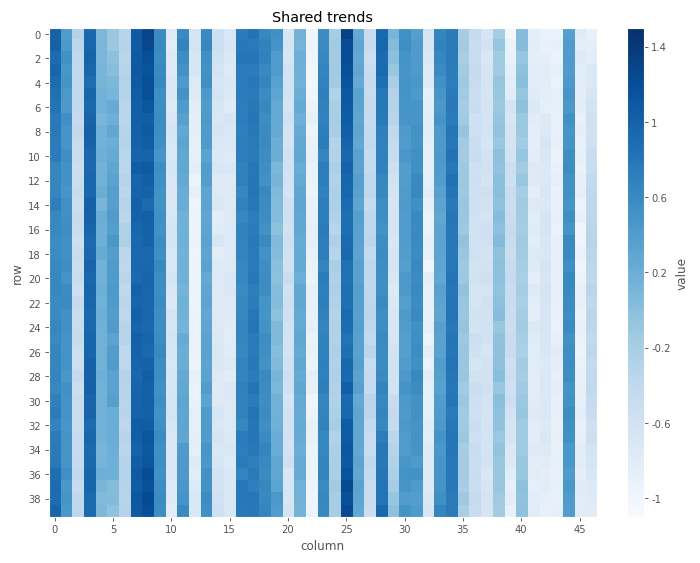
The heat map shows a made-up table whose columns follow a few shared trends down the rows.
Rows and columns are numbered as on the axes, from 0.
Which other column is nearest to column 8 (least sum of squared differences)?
25
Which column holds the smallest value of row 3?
22
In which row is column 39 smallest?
0
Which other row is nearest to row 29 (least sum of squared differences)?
12
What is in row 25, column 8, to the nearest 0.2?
1
